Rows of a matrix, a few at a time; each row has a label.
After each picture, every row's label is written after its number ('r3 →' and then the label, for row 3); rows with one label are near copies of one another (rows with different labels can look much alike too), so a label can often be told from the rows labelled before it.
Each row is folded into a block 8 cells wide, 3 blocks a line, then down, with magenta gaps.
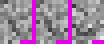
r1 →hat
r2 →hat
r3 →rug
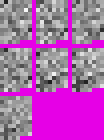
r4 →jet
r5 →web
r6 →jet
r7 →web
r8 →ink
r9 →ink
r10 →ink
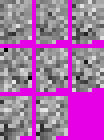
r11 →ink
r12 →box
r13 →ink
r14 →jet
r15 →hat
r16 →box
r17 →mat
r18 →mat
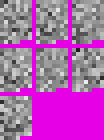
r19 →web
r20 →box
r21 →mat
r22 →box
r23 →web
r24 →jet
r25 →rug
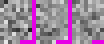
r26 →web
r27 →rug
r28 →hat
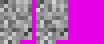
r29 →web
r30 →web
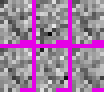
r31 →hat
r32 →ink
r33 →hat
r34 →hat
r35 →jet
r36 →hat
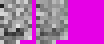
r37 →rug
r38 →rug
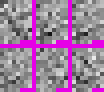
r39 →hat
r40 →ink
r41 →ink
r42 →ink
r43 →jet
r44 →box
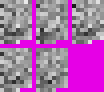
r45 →rug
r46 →mat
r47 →rug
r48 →rug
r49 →ink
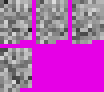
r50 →web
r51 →web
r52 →ink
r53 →hat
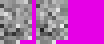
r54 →rug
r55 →box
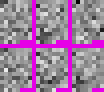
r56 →web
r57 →mat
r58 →jet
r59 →web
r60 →rug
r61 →mat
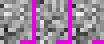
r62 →mat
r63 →web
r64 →mat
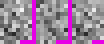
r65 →box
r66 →hat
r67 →box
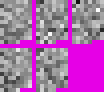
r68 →rug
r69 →web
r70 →jet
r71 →rug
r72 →hat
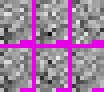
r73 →mat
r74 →ink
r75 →web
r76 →mat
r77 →box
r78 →mat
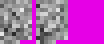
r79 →box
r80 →mat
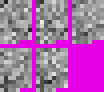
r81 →jet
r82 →web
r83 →ink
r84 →mat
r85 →ink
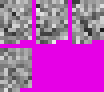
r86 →box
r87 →rug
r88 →hat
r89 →web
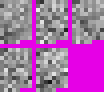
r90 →mat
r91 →web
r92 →hat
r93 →web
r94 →ink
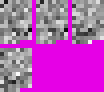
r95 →jet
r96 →jet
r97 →rug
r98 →ink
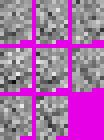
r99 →ink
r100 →box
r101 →jet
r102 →ink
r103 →rug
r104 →hat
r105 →box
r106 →hat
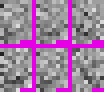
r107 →mat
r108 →rug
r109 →box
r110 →rug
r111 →mat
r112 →hat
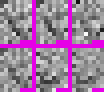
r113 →hat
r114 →hat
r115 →jet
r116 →hat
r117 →rug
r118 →rug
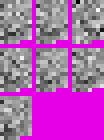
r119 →ink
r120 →rug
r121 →jet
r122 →box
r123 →ink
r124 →rug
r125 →mat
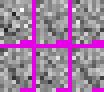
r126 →box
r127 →hat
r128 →web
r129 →hat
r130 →box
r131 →hat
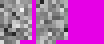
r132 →box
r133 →jet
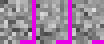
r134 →web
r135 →mat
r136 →box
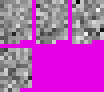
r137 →ink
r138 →rug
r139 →jet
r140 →web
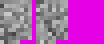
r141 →mat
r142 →hat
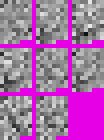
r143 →jet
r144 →mat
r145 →ink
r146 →mat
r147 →web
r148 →mat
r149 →hat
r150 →web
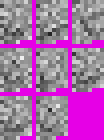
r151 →rug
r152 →ink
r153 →hat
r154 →box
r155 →mat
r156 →rug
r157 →rug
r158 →box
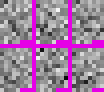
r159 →hat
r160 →box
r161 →web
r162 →box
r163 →jet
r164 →ink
